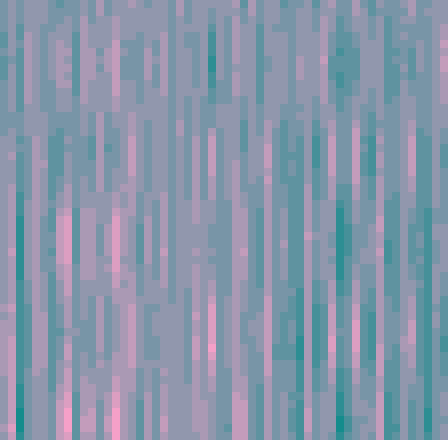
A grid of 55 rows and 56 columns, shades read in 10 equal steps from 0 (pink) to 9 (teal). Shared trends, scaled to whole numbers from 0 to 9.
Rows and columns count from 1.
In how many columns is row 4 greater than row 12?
7
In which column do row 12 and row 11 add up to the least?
15
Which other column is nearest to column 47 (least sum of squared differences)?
40
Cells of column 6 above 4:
18
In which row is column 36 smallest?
31
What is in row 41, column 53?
6
